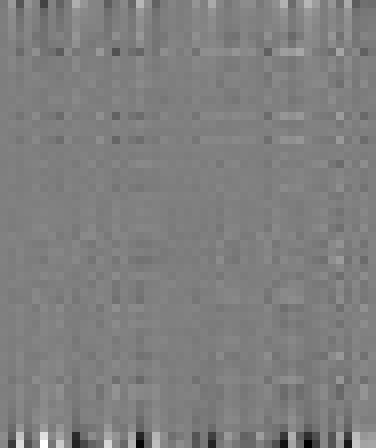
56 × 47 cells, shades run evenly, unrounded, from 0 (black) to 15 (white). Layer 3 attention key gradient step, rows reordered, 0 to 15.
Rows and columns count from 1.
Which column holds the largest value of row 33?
43
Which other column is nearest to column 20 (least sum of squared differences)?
17
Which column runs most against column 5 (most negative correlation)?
34
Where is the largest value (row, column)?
56, 6
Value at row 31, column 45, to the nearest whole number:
8
